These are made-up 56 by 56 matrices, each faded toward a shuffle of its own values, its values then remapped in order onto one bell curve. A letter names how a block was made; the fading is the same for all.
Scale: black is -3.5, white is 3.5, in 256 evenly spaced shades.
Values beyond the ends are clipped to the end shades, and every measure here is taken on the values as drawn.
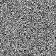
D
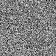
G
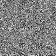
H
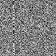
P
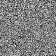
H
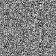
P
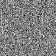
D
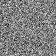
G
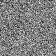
G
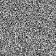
D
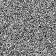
G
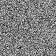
G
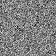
G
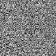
P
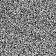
G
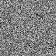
D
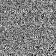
H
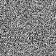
H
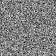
D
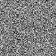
P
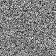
G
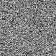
D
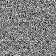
D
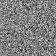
D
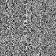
P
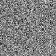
P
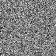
D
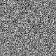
P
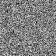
G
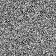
G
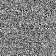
H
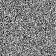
G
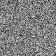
G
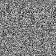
H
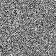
G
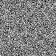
G
